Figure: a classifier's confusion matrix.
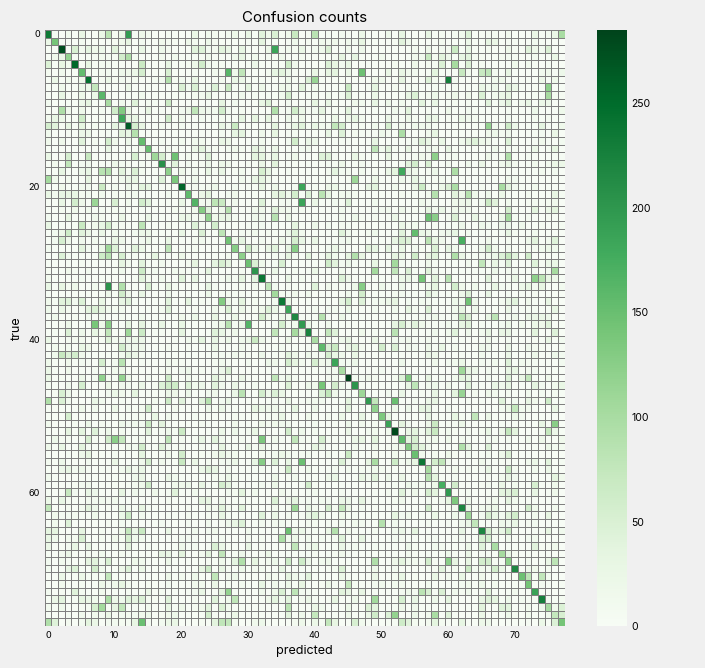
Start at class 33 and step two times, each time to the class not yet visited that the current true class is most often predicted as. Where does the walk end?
18
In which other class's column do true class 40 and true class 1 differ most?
31
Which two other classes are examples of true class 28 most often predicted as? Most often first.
37, 9
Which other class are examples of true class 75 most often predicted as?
8
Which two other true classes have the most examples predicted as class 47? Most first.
5, 33
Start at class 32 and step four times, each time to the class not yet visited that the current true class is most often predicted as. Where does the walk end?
52
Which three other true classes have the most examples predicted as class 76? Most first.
51, 31, 69
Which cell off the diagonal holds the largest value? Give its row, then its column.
6, 60
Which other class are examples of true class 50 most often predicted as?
64
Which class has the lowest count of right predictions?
58
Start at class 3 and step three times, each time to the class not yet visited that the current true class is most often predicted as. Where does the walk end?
35
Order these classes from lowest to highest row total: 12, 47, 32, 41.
41, 47, 32, 12
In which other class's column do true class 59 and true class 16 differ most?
19
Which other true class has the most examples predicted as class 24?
48
